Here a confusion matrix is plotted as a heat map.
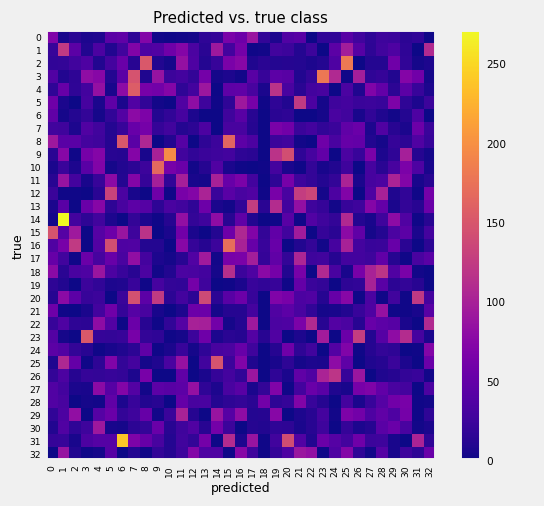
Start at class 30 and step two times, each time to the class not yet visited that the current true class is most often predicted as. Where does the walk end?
7
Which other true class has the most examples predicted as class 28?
18
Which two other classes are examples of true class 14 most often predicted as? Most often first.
1, 25
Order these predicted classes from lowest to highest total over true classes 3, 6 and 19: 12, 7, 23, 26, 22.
22, 12, 26, 23, 7
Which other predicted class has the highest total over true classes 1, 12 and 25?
14
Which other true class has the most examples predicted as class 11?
29
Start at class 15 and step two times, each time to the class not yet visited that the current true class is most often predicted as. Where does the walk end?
17
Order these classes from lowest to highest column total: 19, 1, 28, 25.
28, 19, 1, 25
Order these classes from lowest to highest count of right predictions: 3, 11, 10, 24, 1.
24, 10, 3, 11, 1
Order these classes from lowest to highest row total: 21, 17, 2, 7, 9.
21, 7, 2, 17, 9
